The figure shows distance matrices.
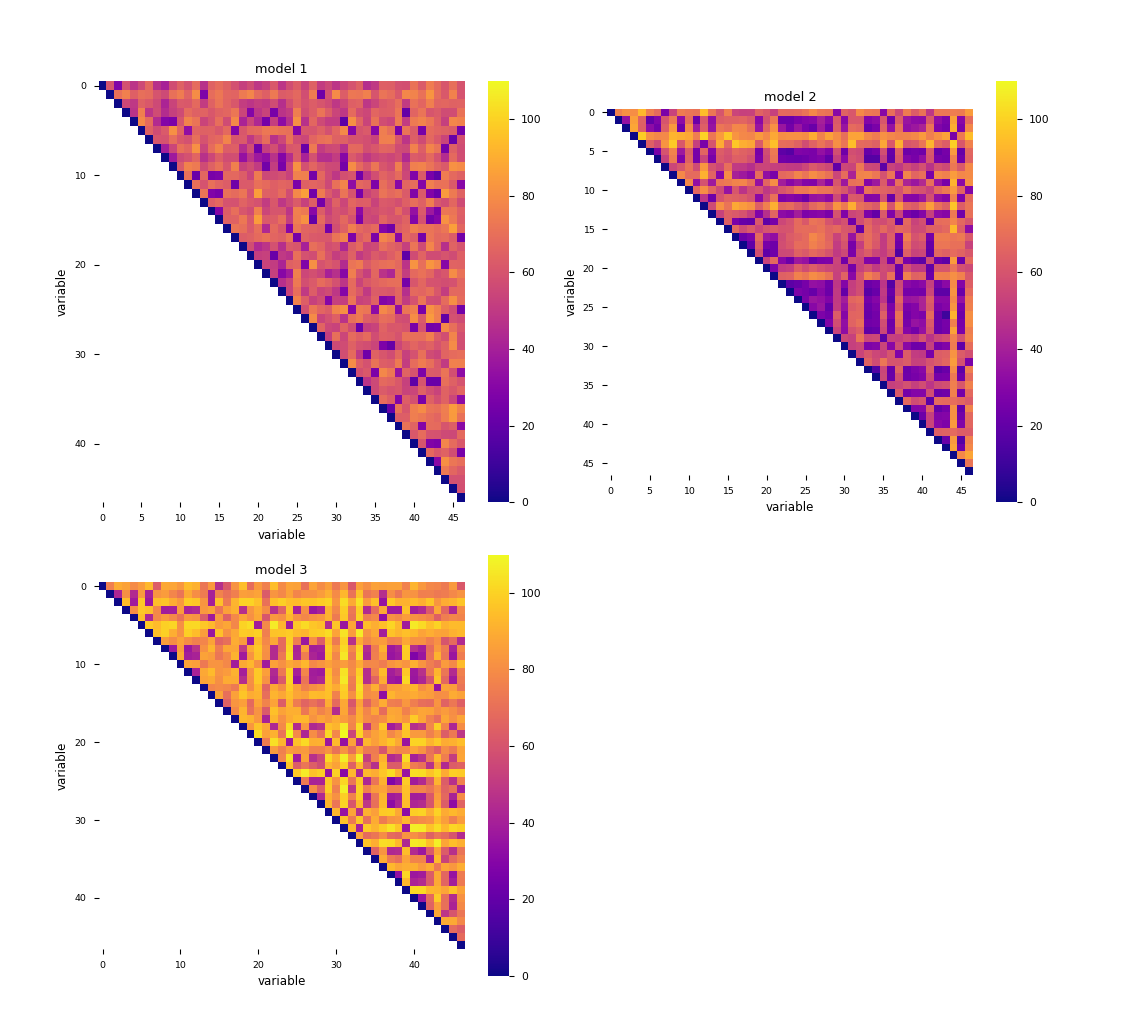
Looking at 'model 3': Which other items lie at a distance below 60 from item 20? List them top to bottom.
5, 24, 29, 31, 33, 39
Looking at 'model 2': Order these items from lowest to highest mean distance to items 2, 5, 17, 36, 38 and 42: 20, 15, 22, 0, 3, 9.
22, 9, 20, 15, 0, 3
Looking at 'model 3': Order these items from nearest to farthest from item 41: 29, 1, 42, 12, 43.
12, 42, 1, 43, 29
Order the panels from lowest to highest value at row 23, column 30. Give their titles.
model 2, model 1, model 3
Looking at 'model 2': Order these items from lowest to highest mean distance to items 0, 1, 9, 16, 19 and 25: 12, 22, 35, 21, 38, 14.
22, 38, 35, 14, 21, 12
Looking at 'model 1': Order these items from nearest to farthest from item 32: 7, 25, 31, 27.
25, 27, 7, 31
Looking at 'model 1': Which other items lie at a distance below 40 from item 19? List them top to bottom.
3, 22, 39
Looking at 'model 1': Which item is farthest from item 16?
45
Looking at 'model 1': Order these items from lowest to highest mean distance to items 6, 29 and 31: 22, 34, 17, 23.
23, 22, 34, 17
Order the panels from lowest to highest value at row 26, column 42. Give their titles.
model 2, model 3, model 1
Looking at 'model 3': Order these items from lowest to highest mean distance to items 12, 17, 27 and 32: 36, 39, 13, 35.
35, 13, 36, 39
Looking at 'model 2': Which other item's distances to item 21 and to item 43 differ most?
26
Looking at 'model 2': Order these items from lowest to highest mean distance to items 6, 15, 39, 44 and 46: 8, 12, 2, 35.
2, 35, 12, 8
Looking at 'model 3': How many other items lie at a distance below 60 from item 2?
5
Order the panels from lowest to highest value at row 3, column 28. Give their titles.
model 3, model 1, model 2
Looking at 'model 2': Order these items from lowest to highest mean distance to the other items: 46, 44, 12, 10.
10, 46, 12, 44
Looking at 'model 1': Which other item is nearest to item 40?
33
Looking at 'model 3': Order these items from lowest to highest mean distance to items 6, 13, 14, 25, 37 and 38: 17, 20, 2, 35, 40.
40, 2, 35, 17, 20
